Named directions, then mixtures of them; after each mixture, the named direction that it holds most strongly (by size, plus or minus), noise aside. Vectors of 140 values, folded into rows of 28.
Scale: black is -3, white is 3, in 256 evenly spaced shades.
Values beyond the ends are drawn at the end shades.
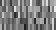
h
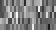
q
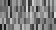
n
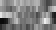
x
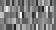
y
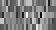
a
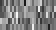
q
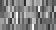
q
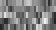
x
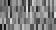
n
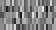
y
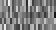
n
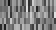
n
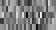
a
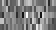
a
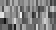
y
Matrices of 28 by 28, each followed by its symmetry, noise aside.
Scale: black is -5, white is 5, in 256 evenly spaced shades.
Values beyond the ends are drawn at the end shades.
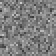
no symmetry.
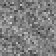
antisymmetric.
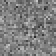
antisymmetric.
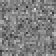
same after a half turn.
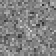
symmetric across the other diagonal.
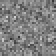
same after a half turn.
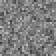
symmetric.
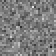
symmetric.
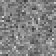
same after a half turn.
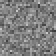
same after a half turn.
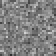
no symmetry.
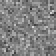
symmetric.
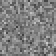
antisymmetric.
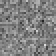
symmetric across the other diagonal.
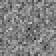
symmetric.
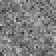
symmetric across the other diagonal.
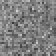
symmetric.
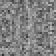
mirrored top to bottom.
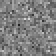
antisymmetric.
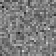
symmetric across the other diagonal.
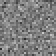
no symmetry.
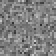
same after a half turn.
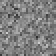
symmetric.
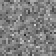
antisymmetric.
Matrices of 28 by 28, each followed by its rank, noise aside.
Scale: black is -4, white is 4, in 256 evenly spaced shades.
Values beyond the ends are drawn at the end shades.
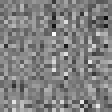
four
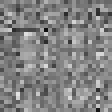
six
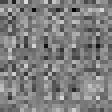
three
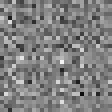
six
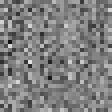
six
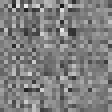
four
